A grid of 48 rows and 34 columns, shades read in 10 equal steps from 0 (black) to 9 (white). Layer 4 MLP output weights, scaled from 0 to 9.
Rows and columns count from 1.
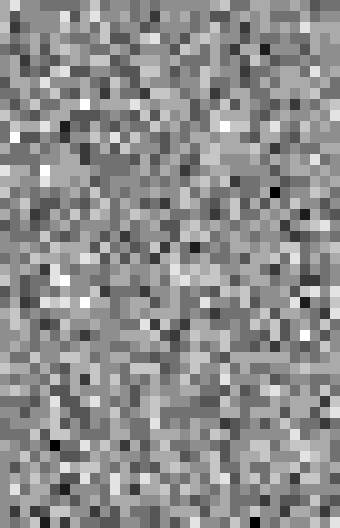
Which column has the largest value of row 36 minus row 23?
20
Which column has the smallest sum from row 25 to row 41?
3
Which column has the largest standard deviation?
7
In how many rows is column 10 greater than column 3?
20
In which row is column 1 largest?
16
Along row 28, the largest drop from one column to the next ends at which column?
31
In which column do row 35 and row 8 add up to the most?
12
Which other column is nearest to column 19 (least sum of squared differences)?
13
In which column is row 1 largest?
2
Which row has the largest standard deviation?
28
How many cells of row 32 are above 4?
20
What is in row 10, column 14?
8
